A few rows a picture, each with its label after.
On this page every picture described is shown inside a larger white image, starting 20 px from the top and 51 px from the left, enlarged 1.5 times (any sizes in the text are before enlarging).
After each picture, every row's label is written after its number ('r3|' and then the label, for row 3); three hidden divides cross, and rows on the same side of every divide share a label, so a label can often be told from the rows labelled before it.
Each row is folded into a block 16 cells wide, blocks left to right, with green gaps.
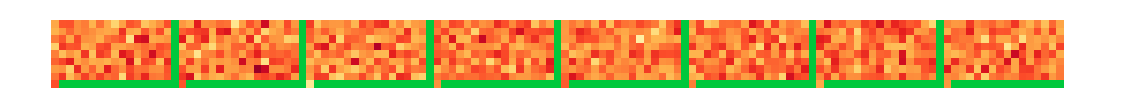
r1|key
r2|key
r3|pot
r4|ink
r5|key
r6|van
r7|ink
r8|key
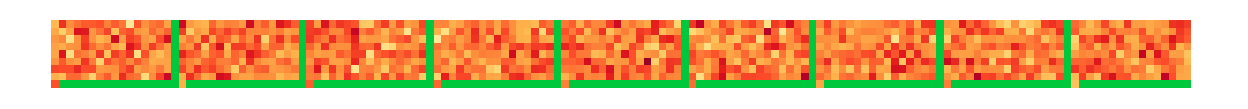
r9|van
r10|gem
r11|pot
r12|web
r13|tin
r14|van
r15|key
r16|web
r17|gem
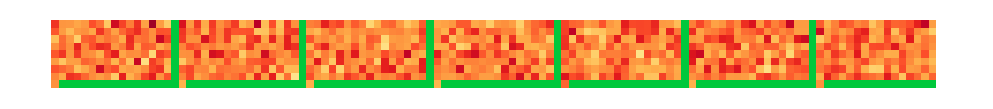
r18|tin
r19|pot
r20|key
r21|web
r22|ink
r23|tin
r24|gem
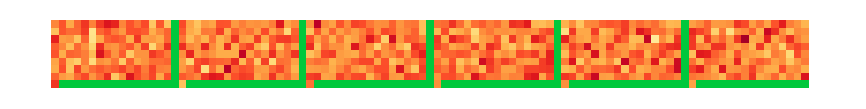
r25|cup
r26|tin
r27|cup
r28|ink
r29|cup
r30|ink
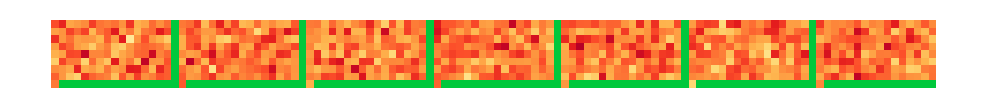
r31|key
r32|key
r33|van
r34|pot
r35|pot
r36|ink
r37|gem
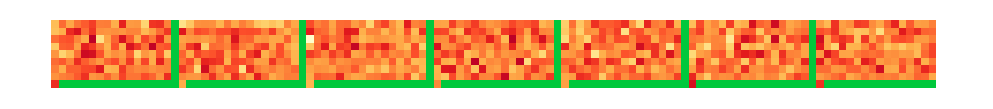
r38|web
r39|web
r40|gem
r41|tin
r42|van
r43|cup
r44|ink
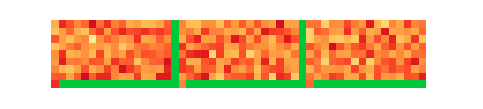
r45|cup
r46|tin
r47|van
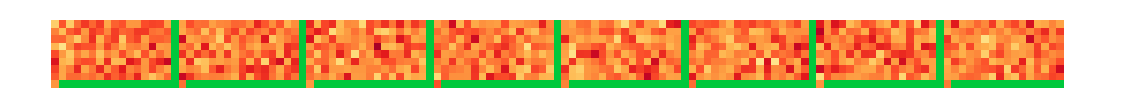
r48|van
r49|cup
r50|pot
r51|gem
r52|key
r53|cup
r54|pot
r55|cup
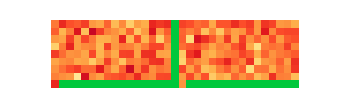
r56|web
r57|ink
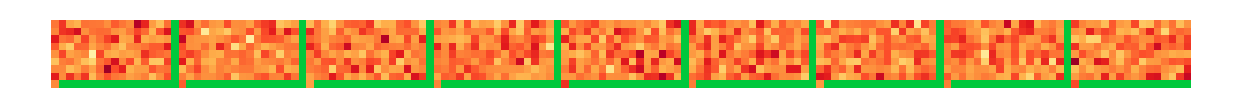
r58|cup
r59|ink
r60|tin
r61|gem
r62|key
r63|pot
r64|pot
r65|ink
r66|van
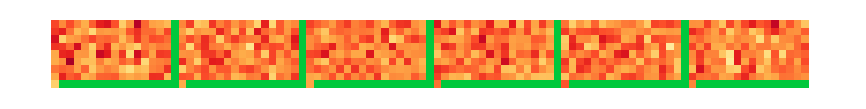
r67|ink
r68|van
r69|tin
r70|pot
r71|gem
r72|ink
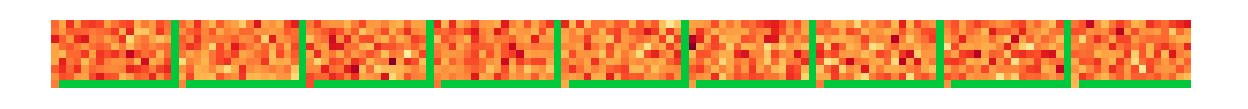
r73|key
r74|pot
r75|tin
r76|gem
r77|ink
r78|ink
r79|tin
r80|key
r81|pot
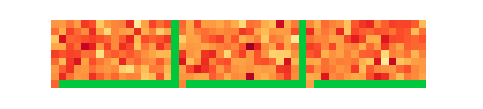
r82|gem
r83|gem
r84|tin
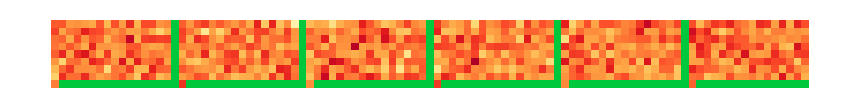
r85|gem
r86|ink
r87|tin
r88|gem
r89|tin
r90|pot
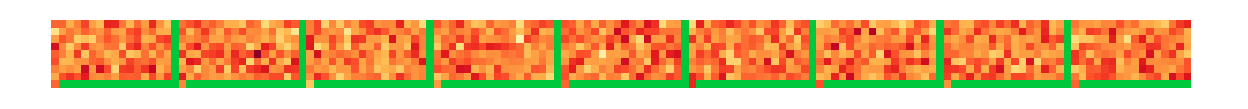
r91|van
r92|key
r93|ink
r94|gem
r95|cup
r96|cup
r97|web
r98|tin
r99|web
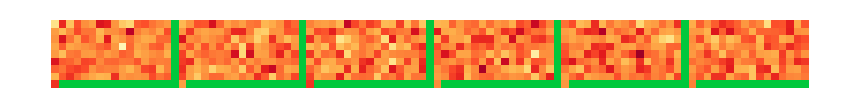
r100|van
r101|key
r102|cup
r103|tin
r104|web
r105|van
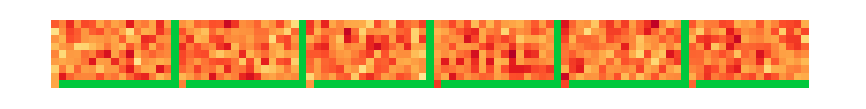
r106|key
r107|tin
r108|gem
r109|web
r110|ink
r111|gem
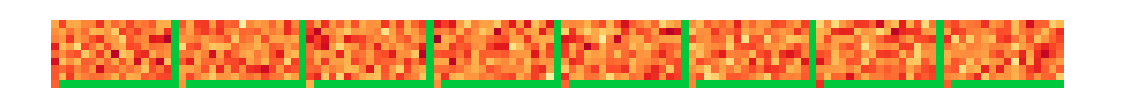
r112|tin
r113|key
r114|pot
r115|pot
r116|cup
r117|key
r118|van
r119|cup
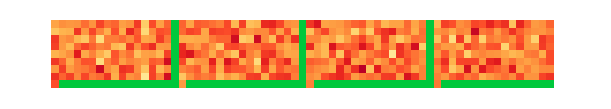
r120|van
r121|tin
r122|van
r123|van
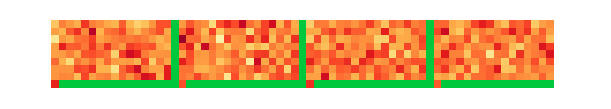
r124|web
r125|cup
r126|van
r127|ink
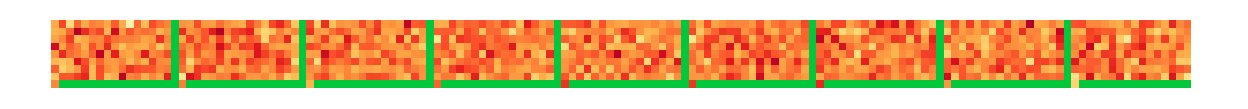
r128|van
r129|gem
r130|gem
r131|gem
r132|key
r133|gem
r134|ink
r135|cup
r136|gem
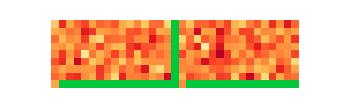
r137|van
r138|gem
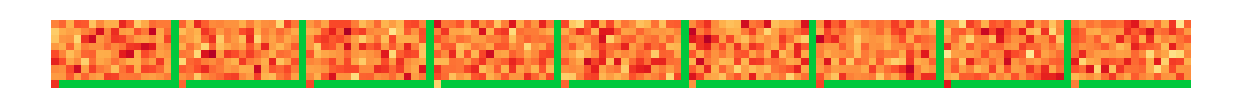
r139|web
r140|key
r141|web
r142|pot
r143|web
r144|pot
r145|cup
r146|van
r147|tin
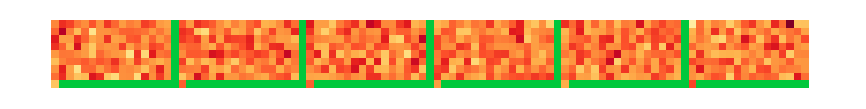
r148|ink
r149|pot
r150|tin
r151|cup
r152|pot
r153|van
